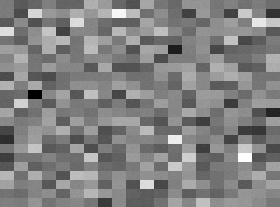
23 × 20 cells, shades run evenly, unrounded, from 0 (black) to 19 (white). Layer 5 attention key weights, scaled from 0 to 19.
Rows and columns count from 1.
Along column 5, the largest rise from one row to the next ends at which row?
5
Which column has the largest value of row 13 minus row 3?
1
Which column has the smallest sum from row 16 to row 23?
8
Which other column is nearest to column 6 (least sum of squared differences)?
19
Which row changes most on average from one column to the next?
2
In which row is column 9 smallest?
11
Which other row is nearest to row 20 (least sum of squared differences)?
10
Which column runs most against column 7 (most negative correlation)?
16
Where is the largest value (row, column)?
18, 18
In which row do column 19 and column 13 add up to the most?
3
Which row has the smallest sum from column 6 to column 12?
23
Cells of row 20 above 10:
10
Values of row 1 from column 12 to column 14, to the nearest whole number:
9 8 11
